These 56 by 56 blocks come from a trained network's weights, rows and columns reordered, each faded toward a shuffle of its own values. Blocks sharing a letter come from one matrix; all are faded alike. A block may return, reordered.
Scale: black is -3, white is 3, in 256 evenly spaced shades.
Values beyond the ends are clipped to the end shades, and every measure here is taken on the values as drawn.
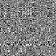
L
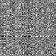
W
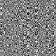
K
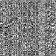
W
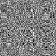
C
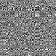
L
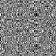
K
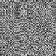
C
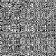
W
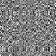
K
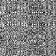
W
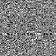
L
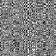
K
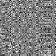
K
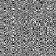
K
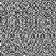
C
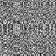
C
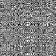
W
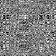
L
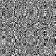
K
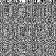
W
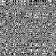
L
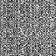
W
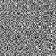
C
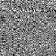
L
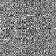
W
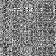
W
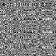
L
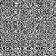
W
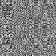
C
